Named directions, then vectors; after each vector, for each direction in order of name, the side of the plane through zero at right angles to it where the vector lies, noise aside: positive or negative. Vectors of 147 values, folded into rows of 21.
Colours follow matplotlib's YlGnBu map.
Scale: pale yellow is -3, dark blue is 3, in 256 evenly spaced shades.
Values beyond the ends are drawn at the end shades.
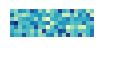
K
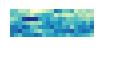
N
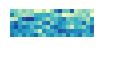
positive, positive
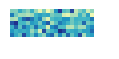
positive, positive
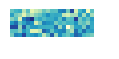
positive, positive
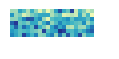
positive, positive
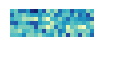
positive, negative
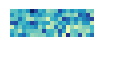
positive, negative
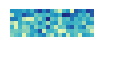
negative, negative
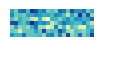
positive, negative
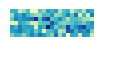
negative, positive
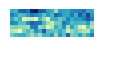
positive, negative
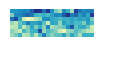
negative, negative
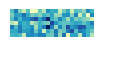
negative, positive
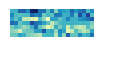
positive, negative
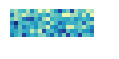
positive, positive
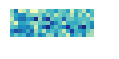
negative, positive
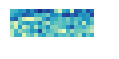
negative, negative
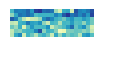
negative, negative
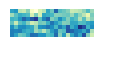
negative, positive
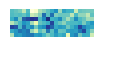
negative, positive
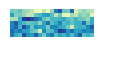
positive, positive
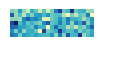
positive, positive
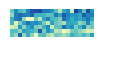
negative, negative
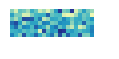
positive, positive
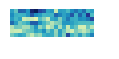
positive, negative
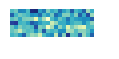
positive, negative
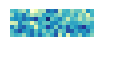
negative, positive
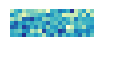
positive, positive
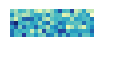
positive, positive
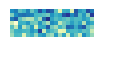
negative, negative
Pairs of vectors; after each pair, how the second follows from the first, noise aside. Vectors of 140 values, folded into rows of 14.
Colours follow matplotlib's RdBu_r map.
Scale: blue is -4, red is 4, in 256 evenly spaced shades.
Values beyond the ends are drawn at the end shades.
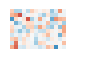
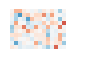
negated, partly zeroed.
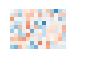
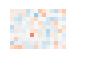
reversed, negated, shrunk.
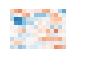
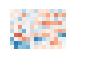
wrapped around.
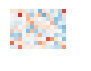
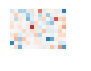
negated, partly zeroed.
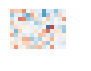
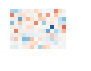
negated, partly zeroed.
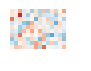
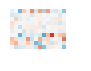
negated, partly zeroed.
